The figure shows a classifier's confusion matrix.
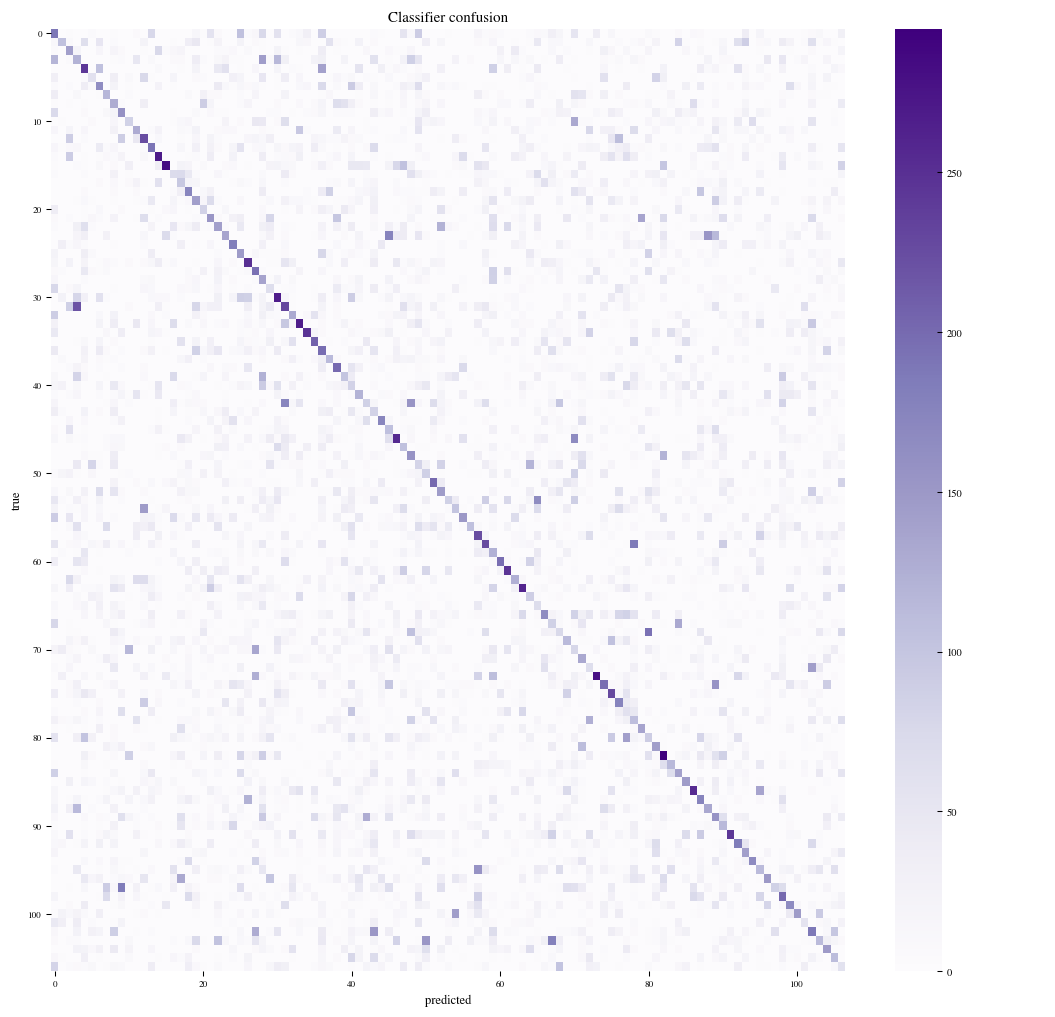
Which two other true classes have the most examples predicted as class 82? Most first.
48, 15
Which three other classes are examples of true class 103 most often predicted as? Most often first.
67, 50, 22
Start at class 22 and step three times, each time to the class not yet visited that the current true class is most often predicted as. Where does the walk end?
43
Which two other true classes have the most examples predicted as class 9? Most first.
97, 12
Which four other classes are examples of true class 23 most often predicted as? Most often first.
45, 88, 89, 15
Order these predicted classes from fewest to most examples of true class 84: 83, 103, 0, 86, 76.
86, 76, 103, 83, 0
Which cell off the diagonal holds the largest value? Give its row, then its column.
31, 3
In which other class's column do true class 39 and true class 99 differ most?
28
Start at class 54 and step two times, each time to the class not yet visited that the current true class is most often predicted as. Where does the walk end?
76
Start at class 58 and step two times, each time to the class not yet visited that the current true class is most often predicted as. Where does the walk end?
72
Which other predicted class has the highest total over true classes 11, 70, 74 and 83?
89
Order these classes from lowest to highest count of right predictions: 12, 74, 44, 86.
44, 74, 12, 86
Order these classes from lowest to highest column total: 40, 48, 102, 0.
48, 102, 40, 0
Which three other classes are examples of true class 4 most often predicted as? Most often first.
36, 6, 59
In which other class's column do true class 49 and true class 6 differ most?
64
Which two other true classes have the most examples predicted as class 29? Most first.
96, 21
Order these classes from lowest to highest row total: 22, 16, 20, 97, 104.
20, 16, 104, 22, 97
